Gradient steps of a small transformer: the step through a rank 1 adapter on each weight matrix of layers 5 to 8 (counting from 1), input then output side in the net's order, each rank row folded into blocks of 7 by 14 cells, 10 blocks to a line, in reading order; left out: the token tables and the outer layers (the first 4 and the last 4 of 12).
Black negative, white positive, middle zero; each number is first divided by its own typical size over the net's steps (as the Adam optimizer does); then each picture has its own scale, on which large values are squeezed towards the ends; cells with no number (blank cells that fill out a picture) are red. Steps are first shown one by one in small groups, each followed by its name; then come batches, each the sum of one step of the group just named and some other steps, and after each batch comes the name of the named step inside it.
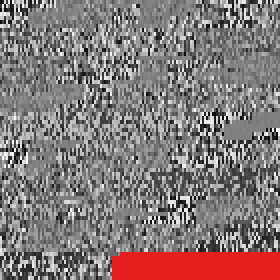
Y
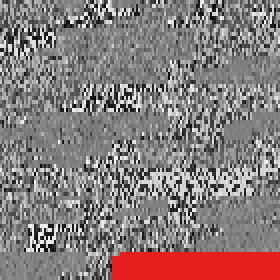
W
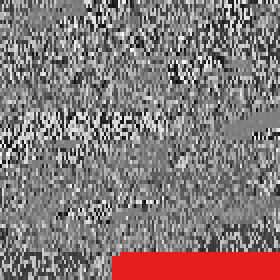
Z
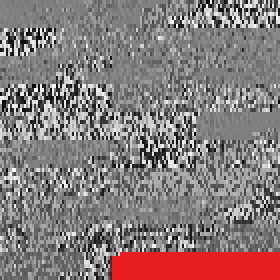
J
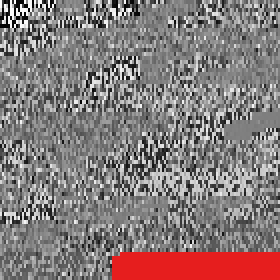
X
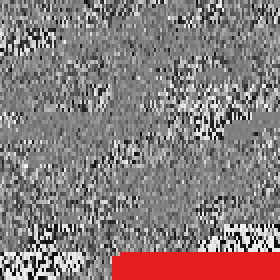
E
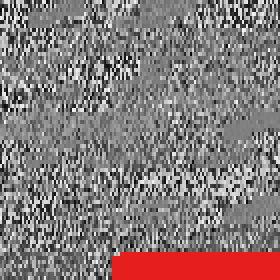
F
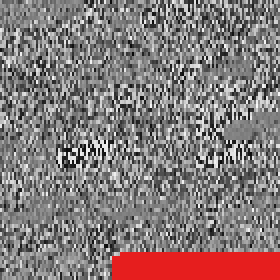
E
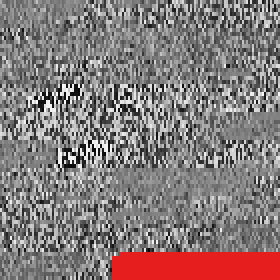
W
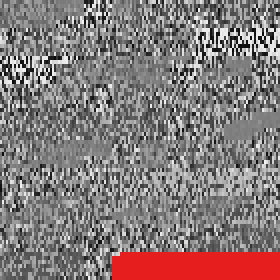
W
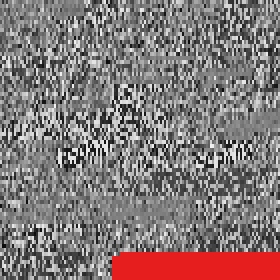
Z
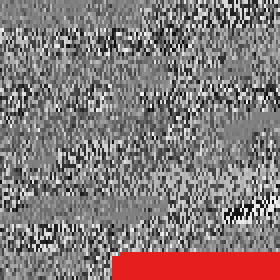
E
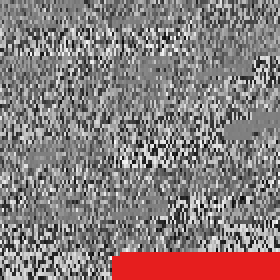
E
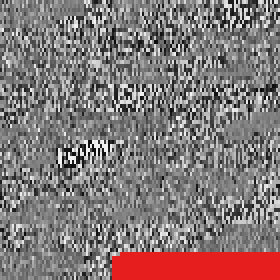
Z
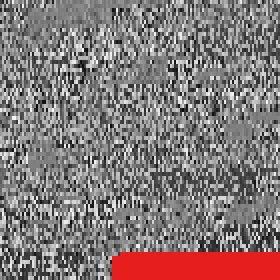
Y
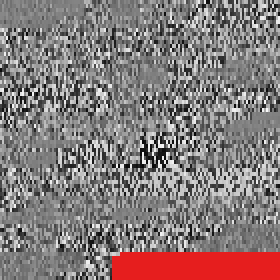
J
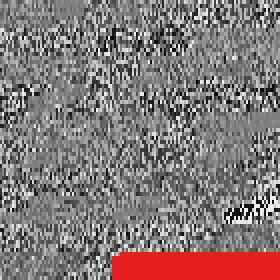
Z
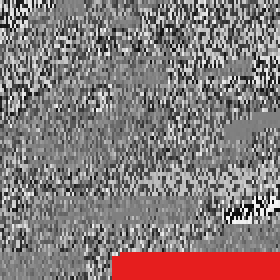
X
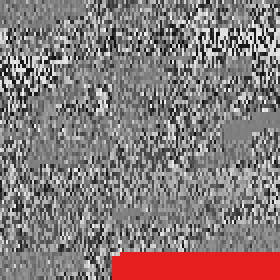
J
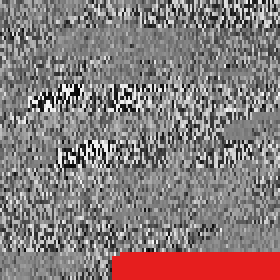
W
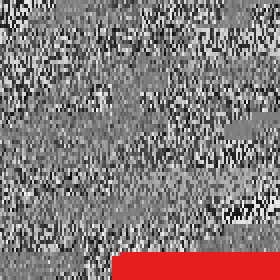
X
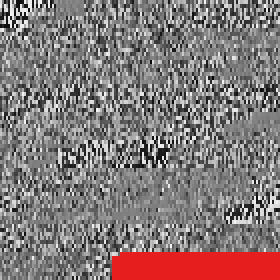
X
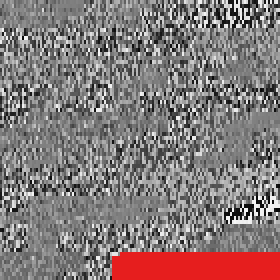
F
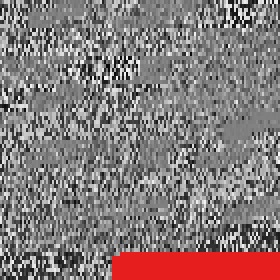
F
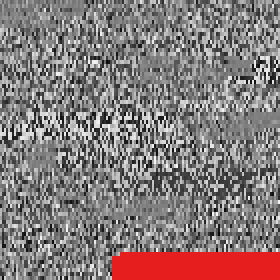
E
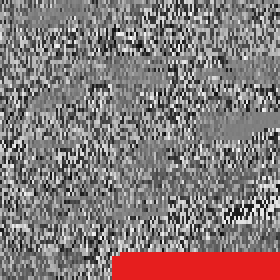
Z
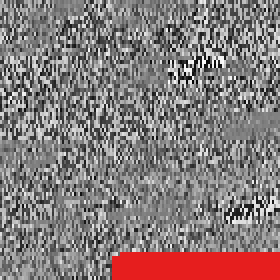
W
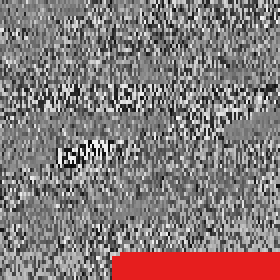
E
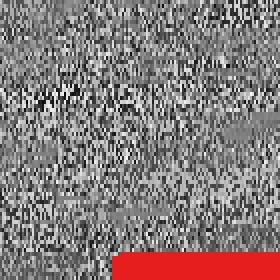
W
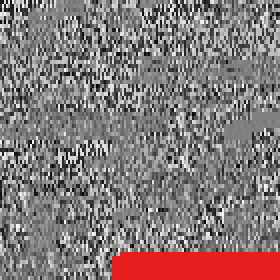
Y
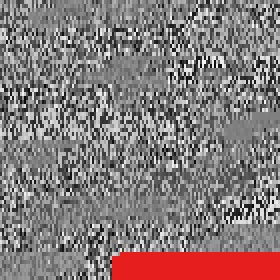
J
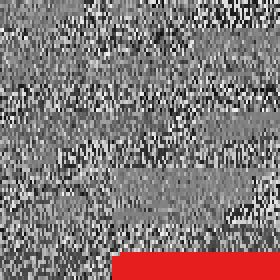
Y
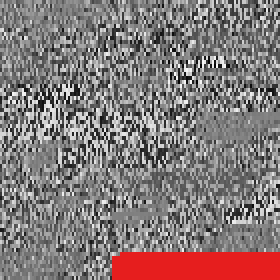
Z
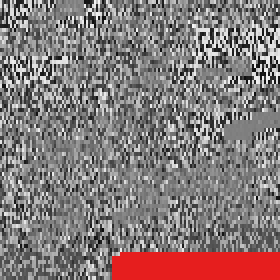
X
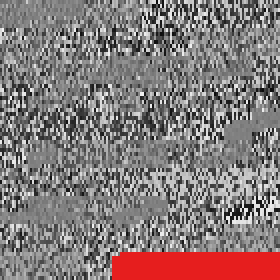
E
